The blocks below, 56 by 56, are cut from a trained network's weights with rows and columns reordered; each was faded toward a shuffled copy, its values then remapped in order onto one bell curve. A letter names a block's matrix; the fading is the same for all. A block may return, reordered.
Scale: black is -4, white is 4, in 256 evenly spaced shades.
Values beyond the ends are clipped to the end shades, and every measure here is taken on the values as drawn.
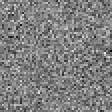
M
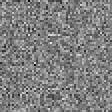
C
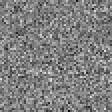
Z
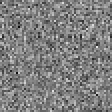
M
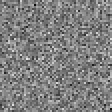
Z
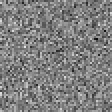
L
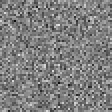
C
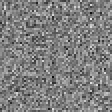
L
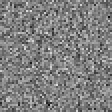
Z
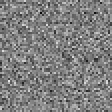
C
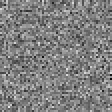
C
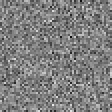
L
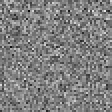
C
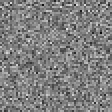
M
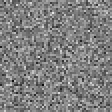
M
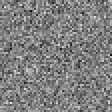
Z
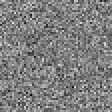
M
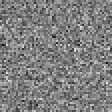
M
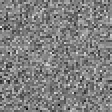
Z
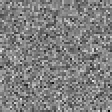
M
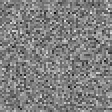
C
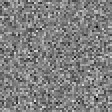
M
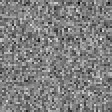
C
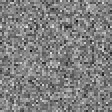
M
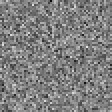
M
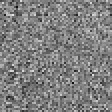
C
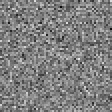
M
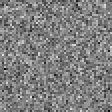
Z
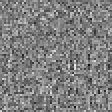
L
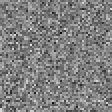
Z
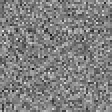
M
